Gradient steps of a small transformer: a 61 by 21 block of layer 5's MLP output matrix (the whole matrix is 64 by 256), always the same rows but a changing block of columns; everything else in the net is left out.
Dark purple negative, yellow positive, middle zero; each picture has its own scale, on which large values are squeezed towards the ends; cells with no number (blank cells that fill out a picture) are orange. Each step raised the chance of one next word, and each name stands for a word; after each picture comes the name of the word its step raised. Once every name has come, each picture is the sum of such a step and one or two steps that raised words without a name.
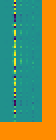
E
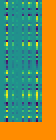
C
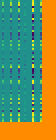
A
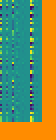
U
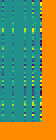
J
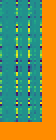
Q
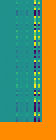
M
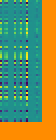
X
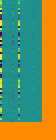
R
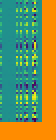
C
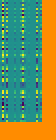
E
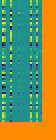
U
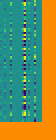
J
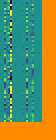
A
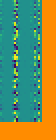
R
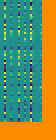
X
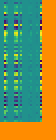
E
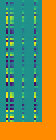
C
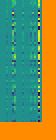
R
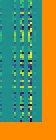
Q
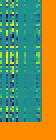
E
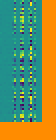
J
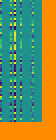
X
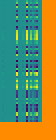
M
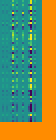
M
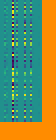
C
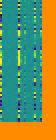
E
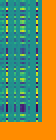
M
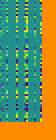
X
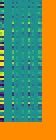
Q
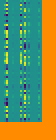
E
